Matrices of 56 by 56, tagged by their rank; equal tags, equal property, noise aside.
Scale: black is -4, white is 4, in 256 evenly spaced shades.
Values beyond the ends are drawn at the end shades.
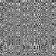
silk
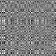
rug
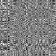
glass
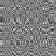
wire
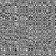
silk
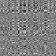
wire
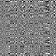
silk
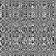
wire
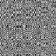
silk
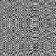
wire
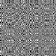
wire
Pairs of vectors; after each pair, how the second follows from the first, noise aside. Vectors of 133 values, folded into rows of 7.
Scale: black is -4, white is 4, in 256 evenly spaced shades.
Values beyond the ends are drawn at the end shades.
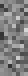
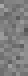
negated, shrunk.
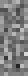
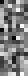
wrapped around, scaled up.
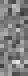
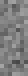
negated, shrunk.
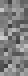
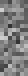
copied.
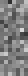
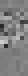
reversed, negated, partly zeroed.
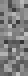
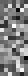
wrapped around, negated, scaled up.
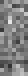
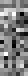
wrapped around, negated, scaled up.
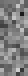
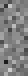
reversed, partly zeroed.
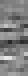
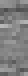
wrapped around, shrunk.
